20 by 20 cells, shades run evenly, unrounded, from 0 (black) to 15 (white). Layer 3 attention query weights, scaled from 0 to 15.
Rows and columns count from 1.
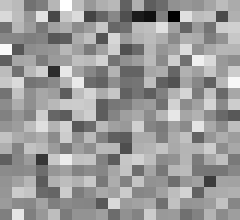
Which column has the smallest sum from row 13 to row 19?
4
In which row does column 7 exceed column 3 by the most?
8
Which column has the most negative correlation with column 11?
1
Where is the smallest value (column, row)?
15, 2
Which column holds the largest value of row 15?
6
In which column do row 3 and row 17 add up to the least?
18
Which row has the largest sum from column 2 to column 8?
10
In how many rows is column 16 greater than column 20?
10
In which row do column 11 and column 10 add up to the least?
13
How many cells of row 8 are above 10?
7
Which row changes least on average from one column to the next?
16
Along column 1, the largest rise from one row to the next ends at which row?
5
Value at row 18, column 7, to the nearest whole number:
7
